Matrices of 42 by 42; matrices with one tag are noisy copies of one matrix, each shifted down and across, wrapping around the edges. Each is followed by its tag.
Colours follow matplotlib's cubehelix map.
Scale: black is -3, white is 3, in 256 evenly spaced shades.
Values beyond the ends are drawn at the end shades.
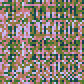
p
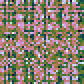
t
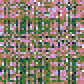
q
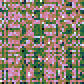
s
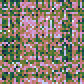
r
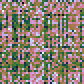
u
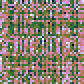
p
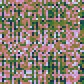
u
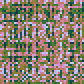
p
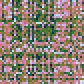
r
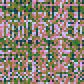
p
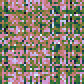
r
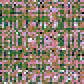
p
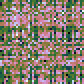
q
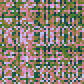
p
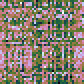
r
